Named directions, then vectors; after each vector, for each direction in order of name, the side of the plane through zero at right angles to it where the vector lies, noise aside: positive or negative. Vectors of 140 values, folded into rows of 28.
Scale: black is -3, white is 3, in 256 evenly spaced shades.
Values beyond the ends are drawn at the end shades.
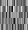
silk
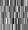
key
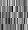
negative, positive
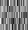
positive, positive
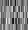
positive, negative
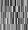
positive, negative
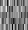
positive, positive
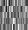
negative, negative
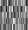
negative, negative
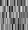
positive, positive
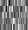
negative, negative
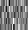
negative, negative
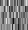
positive, positive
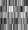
negative, negative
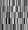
negative, positive
